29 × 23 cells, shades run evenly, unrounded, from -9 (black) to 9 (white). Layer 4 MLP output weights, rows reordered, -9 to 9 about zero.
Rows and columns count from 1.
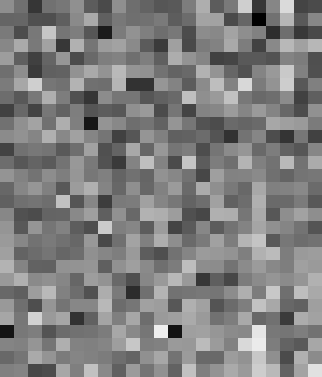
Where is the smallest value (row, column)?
2, 19
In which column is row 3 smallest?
8
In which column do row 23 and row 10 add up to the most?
20
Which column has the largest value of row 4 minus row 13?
9
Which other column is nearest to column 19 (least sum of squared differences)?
12
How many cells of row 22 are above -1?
17
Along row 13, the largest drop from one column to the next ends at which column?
15
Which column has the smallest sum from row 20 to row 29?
21
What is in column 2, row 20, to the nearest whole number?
-2
